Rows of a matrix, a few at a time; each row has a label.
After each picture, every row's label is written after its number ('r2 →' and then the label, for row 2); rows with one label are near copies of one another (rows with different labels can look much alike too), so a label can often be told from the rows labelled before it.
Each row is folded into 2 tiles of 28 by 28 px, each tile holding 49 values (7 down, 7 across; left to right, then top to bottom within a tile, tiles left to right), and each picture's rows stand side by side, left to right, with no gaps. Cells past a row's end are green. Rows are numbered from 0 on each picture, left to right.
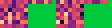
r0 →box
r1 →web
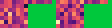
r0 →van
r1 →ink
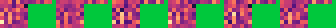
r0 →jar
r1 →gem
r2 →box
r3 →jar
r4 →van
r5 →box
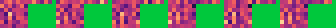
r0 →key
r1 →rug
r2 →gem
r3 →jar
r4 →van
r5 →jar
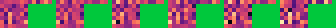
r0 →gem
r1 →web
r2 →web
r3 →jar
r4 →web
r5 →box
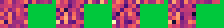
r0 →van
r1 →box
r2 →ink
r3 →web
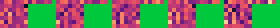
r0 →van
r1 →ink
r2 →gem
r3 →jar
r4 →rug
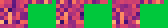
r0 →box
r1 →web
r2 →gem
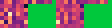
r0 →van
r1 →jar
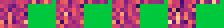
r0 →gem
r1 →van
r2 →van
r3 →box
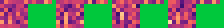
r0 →rug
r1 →gem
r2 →key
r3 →box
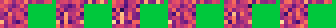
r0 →ink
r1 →gem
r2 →box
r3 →ink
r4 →van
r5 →ink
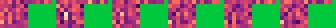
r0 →jar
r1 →key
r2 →van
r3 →ink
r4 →gem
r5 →ink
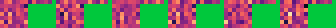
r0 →van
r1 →key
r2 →gem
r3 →van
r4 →ink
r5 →van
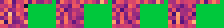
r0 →van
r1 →rug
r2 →rug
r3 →gem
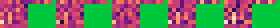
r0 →jar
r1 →web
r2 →ink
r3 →box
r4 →box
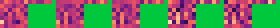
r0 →ink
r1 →gem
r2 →gem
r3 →box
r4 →rug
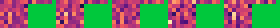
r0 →van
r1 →van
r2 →gem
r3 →ink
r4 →key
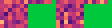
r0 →ink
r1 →gem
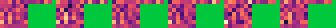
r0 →jar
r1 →box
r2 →rug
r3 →rug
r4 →ink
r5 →web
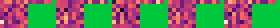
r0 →ink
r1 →box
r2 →rug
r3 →box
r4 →ink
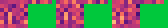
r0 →gem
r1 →key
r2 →jar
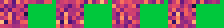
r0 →web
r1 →gem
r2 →key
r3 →van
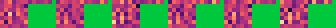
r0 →van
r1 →rug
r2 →jar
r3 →rug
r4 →van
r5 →box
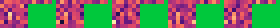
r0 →key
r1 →web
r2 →ink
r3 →gem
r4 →box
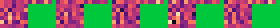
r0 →box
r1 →van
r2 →rug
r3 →web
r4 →rug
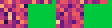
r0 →key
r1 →ink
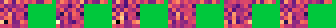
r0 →web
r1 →ink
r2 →web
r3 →key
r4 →gem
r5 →web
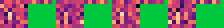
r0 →key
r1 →gem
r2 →van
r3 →box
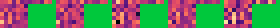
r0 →jar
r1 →ink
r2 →web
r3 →van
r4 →box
